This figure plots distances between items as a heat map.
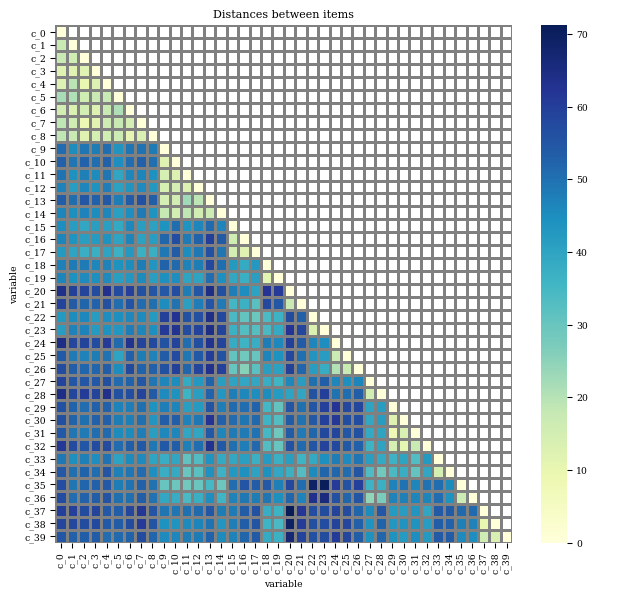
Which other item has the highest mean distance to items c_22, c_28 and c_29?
c_13
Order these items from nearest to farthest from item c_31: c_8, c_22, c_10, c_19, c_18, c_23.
c_19, c_18, c_8, c_10, c_22, c_23
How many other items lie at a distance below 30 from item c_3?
8
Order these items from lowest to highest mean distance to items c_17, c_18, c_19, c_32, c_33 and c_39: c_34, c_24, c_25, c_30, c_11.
c_30, c_34, c_11, c_25, c_24
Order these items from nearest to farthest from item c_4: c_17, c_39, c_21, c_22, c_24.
c_17, c_22, c_39, c_21, c_24
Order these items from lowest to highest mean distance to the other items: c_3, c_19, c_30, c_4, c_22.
c_19, c_3, c_4, c_30, c_22
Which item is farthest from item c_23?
c_35
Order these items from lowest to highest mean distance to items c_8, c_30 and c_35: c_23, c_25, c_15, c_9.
c_9, c_15, c_25, c_23
